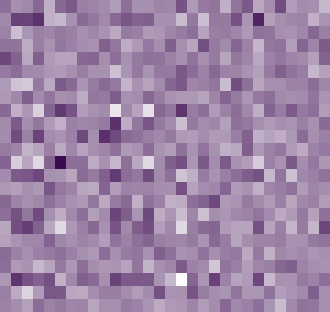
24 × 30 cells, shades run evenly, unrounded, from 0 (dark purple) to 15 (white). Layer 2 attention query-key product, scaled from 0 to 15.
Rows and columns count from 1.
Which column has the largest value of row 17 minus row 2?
24
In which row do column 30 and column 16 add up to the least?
4
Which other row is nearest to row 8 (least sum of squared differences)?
19
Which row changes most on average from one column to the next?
13
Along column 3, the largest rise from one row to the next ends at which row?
23
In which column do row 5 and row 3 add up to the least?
1
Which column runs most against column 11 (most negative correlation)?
17
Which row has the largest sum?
12
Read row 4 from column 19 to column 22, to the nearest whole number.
4 7 8 6
